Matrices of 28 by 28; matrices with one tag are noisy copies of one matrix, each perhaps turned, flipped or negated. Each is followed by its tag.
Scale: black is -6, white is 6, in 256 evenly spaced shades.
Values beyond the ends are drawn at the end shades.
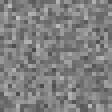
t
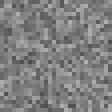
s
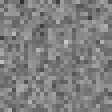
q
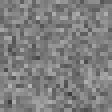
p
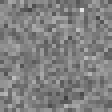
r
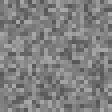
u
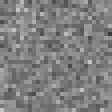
t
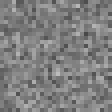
t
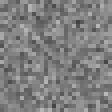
s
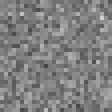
t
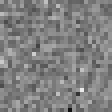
t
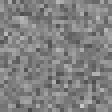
q
